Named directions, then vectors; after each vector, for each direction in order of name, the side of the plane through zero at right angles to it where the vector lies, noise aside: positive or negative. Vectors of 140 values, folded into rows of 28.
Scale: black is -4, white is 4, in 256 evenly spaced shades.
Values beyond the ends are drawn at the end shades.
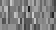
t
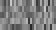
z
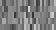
negative, positive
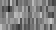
positive, positive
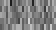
negative, negative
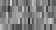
positive, positive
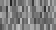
negative, negative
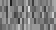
negative, negative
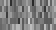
negative, negative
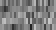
negative, positive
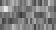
positive, negative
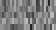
negative, positive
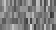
positive, negative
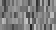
negative, positive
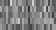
positive, positive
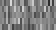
positive, positive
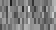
negative, negative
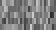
positive, negative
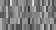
positive, positive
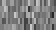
positive, negative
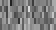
negative, negative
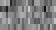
negative, negative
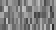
positive, negative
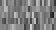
positive, negative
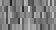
negative, negative
